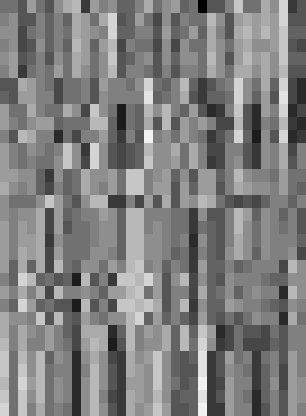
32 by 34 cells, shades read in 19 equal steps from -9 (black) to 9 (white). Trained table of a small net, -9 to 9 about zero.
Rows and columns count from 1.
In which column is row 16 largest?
6
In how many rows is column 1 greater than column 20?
25
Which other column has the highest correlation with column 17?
4
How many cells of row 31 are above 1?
10
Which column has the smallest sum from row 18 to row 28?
22
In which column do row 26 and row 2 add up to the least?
26
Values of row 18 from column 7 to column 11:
2 -3 -1 -1 0
